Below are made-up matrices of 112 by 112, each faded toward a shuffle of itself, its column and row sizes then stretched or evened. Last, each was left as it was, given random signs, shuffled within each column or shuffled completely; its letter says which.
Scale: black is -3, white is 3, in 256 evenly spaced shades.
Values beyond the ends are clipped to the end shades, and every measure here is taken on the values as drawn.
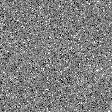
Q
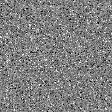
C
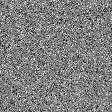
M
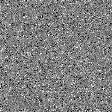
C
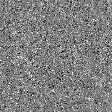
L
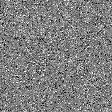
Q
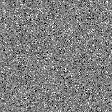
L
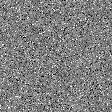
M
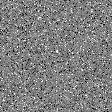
Q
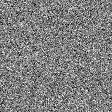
M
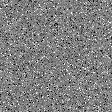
M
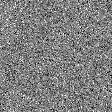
Q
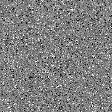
L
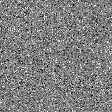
L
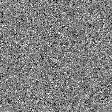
C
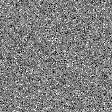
Q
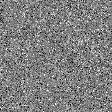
C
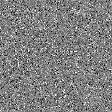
L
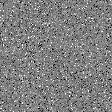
Q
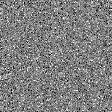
L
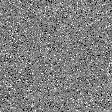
Q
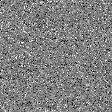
C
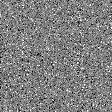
Q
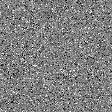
C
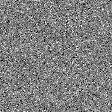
Q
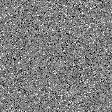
Q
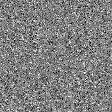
Q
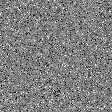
M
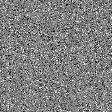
C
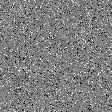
Q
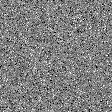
M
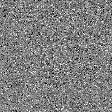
L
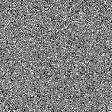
L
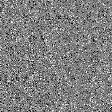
L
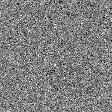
Q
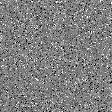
C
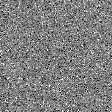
C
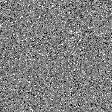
C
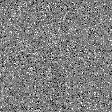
L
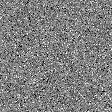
M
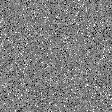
Q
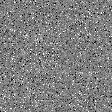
C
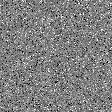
M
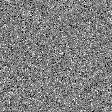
Q
